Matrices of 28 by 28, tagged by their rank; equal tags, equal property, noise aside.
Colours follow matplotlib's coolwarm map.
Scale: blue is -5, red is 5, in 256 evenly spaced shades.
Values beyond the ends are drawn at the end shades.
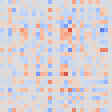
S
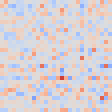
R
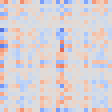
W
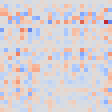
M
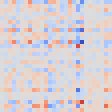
W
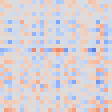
S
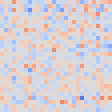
R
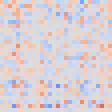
M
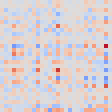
S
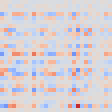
W
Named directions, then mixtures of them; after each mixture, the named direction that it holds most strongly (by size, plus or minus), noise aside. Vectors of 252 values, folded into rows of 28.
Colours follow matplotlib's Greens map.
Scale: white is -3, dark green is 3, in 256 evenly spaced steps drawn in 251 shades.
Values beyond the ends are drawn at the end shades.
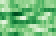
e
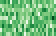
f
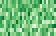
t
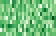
f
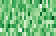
t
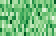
f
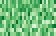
t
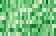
t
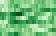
e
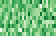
t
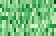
f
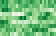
e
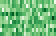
f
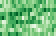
e
